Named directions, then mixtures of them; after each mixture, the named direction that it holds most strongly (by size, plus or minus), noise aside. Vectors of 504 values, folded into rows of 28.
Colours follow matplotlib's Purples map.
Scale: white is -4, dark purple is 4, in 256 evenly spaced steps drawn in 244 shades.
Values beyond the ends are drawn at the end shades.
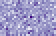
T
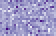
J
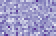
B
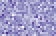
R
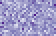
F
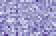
B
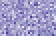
T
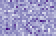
J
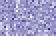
T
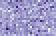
J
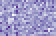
B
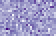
J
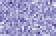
F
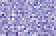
R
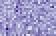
T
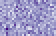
T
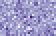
T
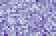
B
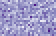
J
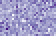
J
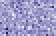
T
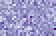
T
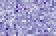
J
